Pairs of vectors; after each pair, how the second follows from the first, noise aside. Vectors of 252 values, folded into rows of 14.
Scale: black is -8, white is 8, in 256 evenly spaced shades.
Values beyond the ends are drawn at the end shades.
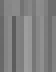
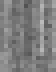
reversed, negated.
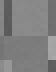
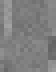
negated, shrunk.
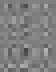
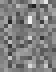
reversed, negated, scaled up.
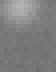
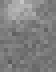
copied.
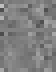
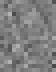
reversed, negated.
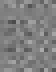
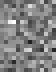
negated, scaled up.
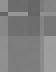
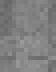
reversed, negated, shrunk.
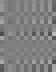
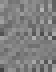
copied.
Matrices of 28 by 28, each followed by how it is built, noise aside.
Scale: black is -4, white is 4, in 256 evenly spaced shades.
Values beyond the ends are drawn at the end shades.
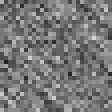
Toeplitz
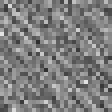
Toeplitz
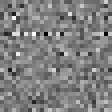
uneven rows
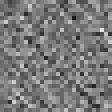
Toeplitz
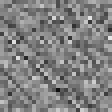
Toeplitz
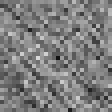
Toeplitz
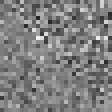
upper triangular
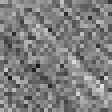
Toeplitz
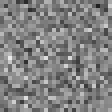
noise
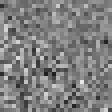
lower triangular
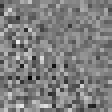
lower triangular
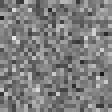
noise
